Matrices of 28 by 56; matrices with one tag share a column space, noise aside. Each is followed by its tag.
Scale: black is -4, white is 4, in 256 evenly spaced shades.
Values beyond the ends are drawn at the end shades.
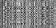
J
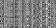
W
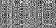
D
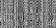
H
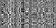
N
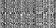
N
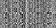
N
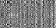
D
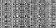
W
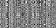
D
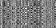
J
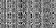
N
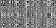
D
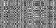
J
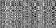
J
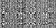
N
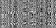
N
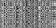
J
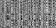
H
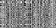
D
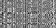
N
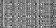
W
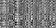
H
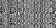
N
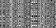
W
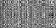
D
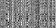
H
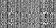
N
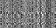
N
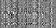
N
